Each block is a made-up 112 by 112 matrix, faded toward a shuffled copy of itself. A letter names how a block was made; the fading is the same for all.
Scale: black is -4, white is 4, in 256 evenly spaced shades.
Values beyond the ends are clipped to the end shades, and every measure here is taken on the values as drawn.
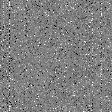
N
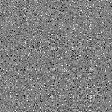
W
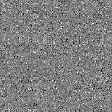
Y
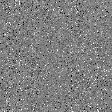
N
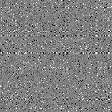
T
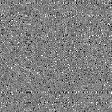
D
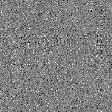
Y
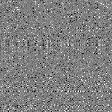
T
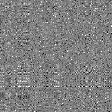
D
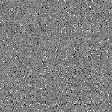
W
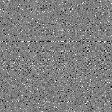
T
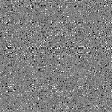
T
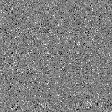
Y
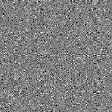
D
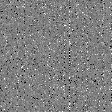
N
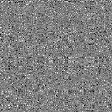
D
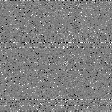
T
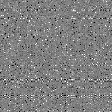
T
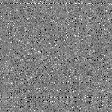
D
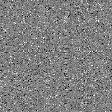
Y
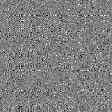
D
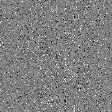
N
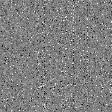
N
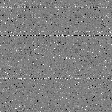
T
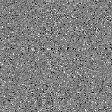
W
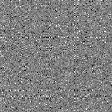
D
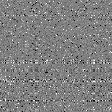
T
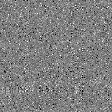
Y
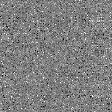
Y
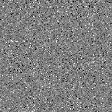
Y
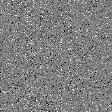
N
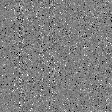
N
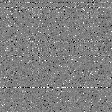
T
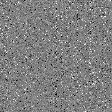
N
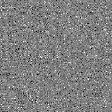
W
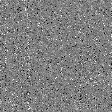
N
